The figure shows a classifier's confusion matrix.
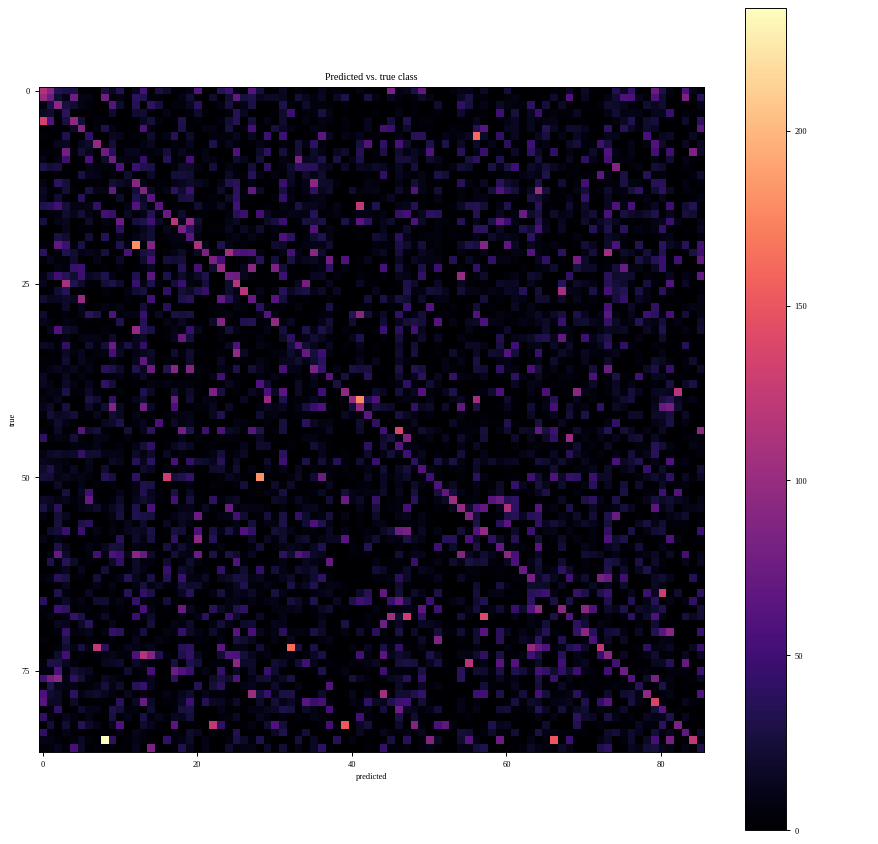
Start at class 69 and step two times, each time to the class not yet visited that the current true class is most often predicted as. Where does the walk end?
46
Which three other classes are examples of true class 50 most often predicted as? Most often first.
28, 16, 36
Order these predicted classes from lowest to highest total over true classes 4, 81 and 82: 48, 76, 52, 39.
76, 52, 48, 39
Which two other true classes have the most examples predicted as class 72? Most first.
63, 11
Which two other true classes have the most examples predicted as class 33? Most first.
9, 60
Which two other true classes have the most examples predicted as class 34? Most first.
25, 79
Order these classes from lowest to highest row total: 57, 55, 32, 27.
32, 27, 55, 57
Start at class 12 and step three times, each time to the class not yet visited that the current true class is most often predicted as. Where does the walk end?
64
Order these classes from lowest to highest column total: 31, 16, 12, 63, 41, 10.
16, 10, 41, 63, 31, 12
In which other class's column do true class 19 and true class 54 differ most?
60
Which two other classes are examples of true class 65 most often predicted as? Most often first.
80, 44
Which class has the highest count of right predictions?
79
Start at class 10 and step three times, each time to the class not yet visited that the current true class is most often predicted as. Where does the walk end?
20
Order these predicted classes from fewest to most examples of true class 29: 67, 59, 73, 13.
59, 67, 13, 73
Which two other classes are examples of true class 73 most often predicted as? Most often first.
13, 14
